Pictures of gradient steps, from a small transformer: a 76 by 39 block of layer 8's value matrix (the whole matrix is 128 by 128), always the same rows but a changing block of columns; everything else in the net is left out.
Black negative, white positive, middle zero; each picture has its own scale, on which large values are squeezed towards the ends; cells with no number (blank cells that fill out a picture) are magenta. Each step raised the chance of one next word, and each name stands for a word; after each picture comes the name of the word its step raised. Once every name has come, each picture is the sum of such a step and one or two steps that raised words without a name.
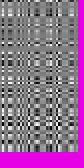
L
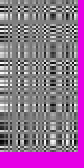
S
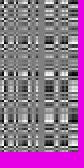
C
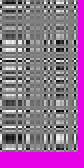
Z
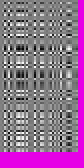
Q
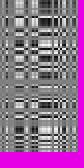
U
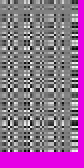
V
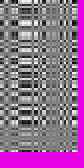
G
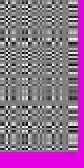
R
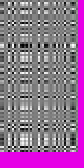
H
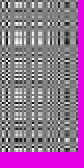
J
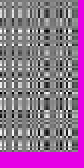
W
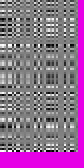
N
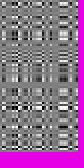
R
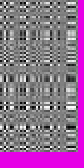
R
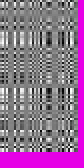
J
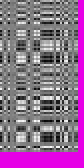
Q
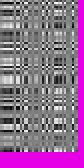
C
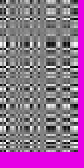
U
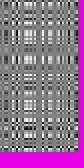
J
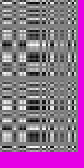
H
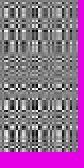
W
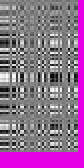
Q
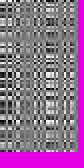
G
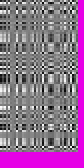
H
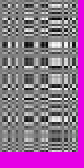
N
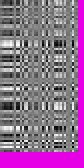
U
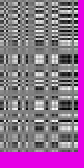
S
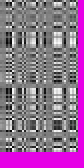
J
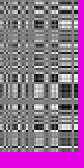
H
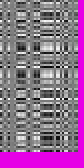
Q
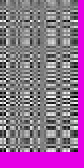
J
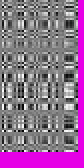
S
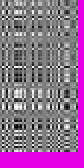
U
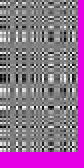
R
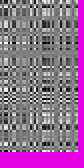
C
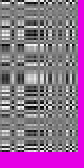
N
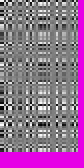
L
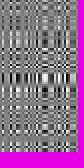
Q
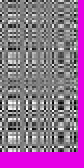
V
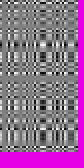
H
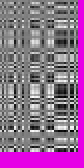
J
